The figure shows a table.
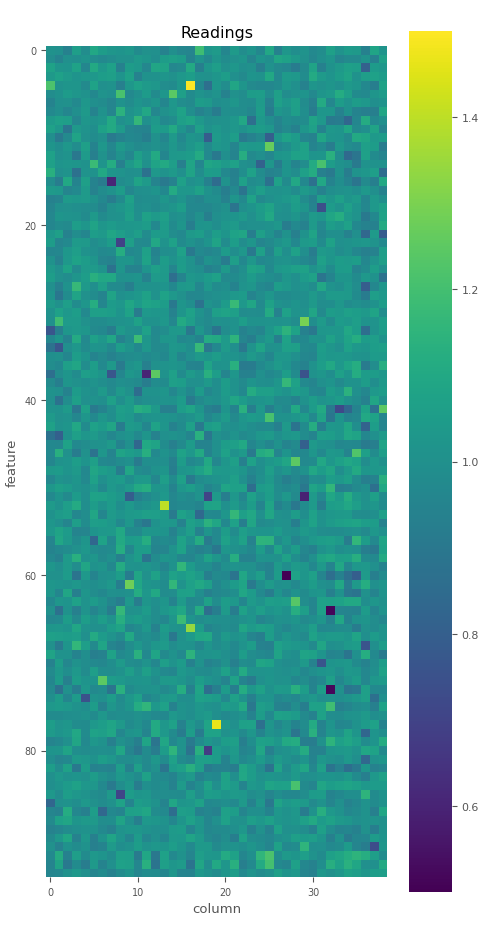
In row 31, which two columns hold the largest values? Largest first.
29, 1
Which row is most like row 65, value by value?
59
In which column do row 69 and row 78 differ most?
36
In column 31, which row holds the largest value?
13
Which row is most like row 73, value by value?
64
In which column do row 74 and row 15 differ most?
7
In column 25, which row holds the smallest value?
10
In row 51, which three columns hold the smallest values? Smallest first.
29, 18, 9
